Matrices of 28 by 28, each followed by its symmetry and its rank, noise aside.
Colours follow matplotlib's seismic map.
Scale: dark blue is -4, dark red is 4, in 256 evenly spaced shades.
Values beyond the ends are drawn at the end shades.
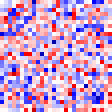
symmetric, rank eight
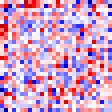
symmetric, rank eight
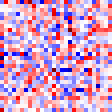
no symmetry, rank six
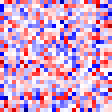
antisymmetric, rank eight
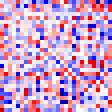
antisymmetric, rank six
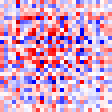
no symmetry, rank four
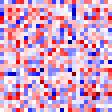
symmetric, rank six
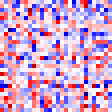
antisymmetric, rank six
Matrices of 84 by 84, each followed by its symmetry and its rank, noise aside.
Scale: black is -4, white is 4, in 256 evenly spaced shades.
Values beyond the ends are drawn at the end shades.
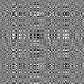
no symmetry, rank two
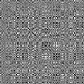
symmetric, rank three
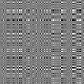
no symmetry, rank one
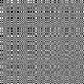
symmetric, rank one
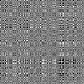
symmetric, rank three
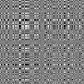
symmetric, rank one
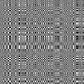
no symmetry, rank one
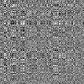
no symmetry, rank three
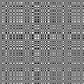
symmetric, rank one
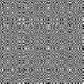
symmetric, rank two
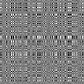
no symmetry, rank one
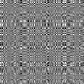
no symmetry, rank two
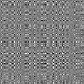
no symmetry, rank two
